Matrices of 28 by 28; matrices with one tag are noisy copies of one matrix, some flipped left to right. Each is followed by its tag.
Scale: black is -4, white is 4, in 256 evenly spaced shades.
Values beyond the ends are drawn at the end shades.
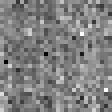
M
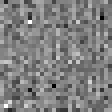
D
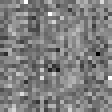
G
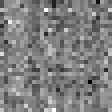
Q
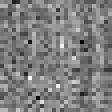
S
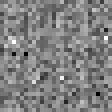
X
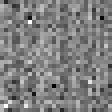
D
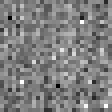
D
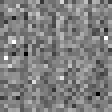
X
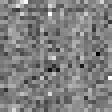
G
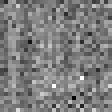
S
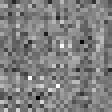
S
